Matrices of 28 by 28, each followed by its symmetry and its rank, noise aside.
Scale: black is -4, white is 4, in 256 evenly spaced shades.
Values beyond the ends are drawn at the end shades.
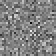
symmetric, rank seven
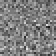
antisymmetric, rank six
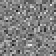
antisymmetric, rank six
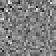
antisymmetric, rank six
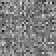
no symmetry, rank seven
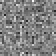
no symmetry, rank six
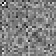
symmetric, rank six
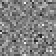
symmetric, rank six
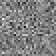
no symmetry, rank six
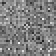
symmetric, rank six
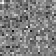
symmetric, rank five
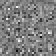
no symmetry, rank six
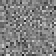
antisymmetric, rank six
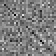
symmetric, rank seven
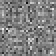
no symmetry, rank seven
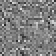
antisymmetric, rank six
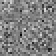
symmetric, rank five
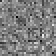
symmetric, rank six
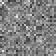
symmetric, rank five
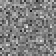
symmetric, rank seven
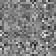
antisymmetric, rank six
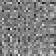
no symmetry, rank five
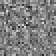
antisymmetric, rank six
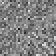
symmetric, rank seven
